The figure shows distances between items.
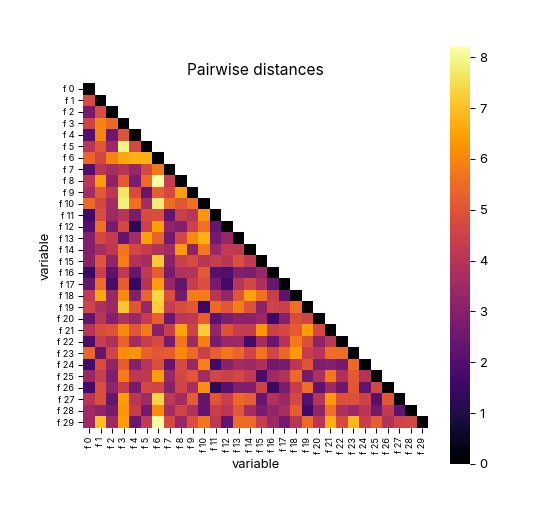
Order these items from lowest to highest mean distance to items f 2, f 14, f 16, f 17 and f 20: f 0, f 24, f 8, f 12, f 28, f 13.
f 0, f 12, f 24, f 28, f 13, f 8
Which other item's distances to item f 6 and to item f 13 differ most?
f 3
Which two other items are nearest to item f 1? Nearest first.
f 23, f 28
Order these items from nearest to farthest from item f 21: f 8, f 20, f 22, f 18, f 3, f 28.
f 22, f 20, f 18, f 28, f 3, f 8
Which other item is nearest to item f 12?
f 4
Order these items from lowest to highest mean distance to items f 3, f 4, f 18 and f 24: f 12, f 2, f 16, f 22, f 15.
f 12, f 16, f 2, f 22, f 15
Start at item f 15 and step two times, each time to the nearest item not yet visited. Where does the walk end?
f 27
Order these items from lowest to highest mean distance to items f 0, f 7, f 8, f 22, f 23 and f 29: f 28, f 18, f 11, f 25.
f 11, f 28, f 25, f 18
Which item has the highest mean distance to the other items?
f 6
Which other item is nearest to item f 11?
f 26
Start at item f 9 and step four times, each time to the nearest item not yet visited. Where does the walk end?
f 10
